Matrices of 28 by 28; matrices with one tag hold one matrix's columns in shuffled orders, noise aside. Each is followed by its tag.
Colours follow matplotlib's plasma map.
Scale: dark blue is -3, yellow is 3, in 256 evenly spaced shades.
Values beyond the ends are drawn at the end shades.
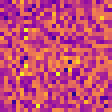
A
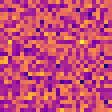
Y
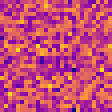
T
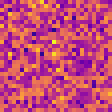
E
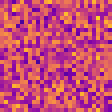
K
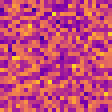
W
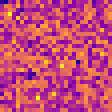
A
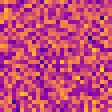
Y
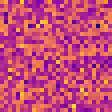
T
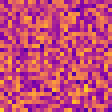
K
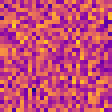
E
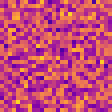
Y
